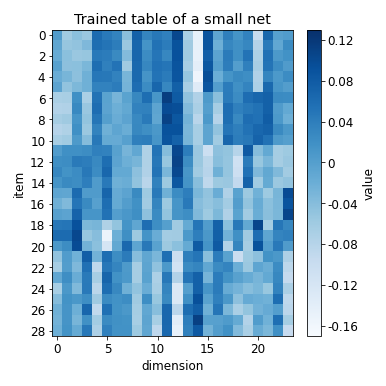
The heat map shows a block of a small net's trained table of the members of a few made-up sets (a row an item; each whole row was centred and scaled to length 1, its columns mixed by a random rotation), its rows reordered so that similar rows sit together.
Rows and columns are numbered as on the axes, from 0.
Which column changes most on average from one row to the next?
20
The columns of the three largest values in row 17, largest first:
23, 2, 5
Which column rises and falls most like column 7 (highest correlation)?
14
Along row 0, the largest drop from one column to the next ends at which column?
13
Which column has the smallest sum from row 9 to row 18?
15
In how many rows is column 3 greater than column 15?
15
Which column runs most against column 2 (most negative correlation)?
6
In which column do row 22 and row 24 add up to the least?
12
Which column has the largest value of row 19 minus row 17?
16
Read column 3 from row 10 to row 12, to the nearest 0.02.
-0.04 0.02 0.04
